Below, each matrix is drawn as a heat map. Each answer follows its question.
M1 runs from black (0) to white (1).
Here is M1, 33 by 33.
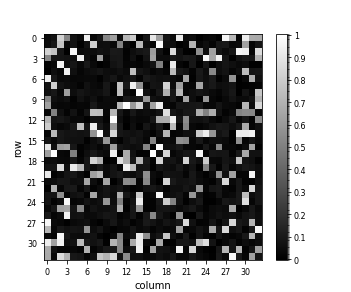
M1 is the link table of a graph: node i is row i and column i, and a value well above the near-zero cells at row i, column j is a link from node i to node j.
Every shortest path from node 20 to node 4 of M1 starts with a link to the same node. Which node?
node 0
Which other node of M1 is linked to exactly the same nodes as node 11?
node 14
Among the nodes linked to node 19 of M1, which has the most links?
node 2
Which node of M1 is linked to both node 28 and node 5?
node 25
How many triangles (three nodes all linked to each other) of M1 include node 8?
3
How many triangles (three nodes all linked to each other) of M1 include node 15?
1
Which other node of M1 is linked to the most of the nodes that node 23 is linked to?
node 1
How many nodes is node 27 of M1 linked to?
4
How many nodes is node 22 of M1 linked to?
3
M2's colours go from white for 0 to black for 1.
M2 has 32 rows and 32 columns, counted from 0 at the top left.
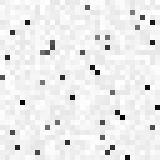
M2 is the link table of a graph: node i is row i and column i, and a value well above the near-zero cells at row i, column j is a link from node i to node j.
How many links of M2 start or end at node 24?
3
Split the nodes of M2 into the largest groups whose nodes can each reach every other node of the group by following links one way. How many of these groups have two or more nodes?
5
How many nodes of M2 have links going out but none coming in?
2
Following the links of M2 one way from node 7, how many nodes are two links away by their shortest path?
2
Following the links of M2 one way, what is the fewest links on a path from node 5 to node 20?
2
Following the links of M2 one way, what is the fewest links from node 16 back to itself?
3
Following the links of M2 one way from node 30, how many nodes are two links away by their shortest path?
2
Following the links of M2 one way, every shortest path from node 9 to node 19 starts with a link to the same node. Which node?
node 10
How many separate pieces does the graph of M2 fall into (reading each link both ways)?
3
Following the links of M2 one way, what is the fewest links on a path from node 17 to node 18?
5
